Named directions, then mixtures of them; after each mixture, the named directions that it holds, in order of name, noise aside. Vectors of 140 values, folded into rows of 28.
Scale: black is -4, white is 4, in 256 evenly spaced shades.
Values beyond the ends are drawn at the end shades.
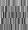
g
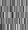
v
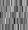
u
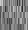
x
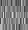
g, v.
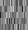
u, x.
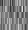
u, v, x.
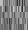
x.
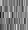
u, v, x.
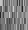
u, v, x.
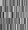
v, x.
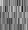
x.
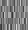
v.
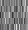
u, v.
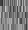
x.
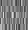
g, v.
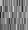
u, v, x.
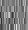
u, v.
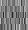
g, v.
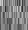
x.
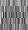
g.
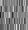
u, v, x.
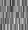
u, v.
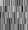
u, x.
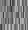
u, v.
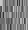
v, x.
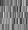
g, u, x.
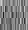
g, v, x.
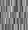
u.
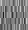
g, v, x.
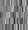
u.
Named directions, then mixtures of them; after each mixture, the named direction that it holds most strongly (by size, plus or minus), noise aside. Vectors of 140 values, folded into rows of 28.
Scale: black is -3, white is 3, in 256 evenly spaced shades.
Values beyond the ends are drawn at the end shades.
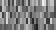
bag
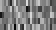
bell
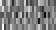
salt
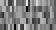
bell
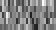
bag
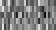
salt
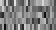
bell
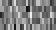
bell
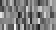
bell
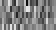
salt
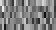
bag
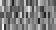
salt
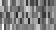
salt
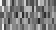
salt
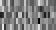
salt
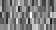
bag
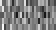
salt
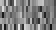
bell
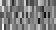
salt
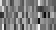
salt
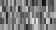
bag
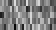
bell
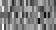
salt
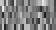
bag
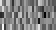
salt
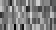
bell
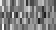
salt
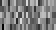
salt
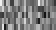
salt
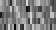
bell
